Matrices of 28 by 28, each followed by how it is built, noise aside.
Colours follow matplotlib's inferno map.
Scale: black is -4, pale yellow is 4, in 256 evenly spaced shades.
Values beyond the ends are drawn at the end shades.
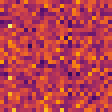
repeating rows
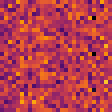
repeating rows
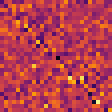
banded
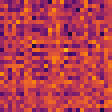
blocks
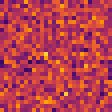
noise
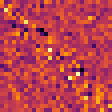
banded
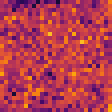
smooth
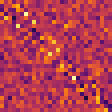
banded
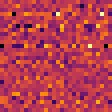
uneven rows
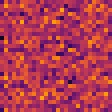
repeating rows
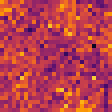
smooth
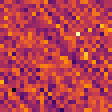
Toeplitz
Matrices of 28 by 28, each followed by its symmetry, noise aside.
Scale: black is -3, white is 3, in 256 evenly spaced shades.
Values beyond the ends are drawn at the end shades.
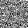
mirrored top to bottom.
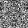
mirrored left to right.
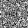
mirrored top to bottom.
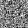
no symmetry.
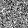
antisymmetric.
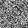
symmetric across the other diagonal.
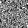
same after a half turn.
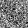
symmetric across the other diagonal.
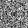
mirrored top to bottom.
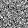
no symmetry.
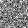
symmetric.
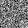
symmetric.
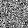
antisymmetric.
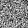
symmetric across the other diagonal.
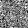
antisymmetric.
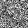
symmetric across the other diagonal.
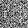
mirrored top to bottom.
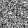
antisymmetric.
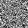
same after a half turn.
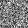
same after a half turn.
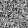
symmetric.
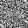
same after a half turn.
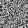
same after a half turn.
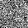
no symmetry.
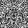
mirrored left to right.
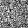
mirrored top to bottom.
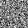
antisymmetric.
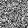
no symmetry.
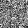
no symmetry.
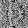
mirrored top to bottom.
